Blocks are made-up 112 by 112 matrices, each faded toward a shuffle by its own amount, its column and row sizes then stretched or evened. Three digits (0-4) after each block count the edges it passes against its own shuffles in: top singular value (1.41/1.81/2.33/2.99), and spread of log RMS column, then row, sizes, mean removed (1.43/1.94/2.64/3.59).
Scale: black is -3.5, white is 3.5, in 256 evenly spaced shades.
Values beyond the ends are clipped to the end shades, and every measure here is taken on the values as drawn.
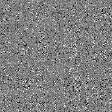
0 3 1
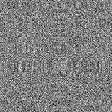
3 0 0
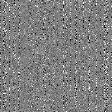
1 4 0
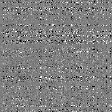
1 3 4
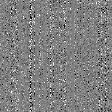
0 4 0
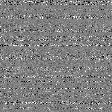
0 0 4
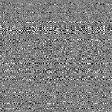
3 1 4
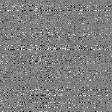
1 2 4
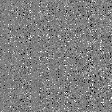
1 3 1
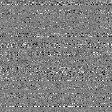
2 0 4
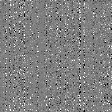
1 4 1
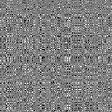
4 3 3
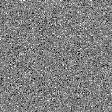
1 1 1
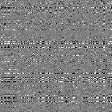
4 2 4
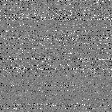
1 0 4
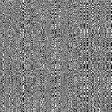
4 4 0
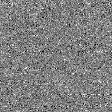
1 0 2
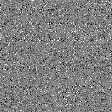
2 0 2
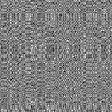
4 2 0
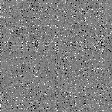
2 2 2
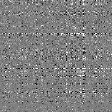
3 3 4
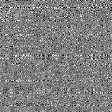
3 0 3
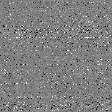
1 1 3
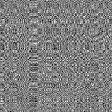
4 1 2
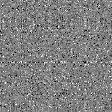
2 0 2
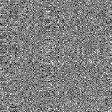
3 2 1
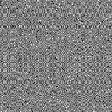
4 0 1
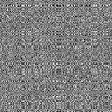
4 2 3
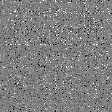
0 2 2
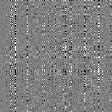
4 4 3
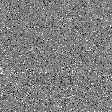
0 0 1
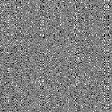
3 3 1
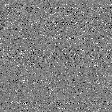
0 0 3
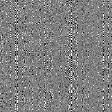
3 4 1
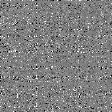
0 2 3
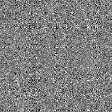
2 2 3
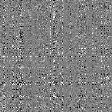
3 4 3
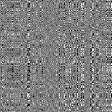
4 4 2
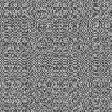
4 0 2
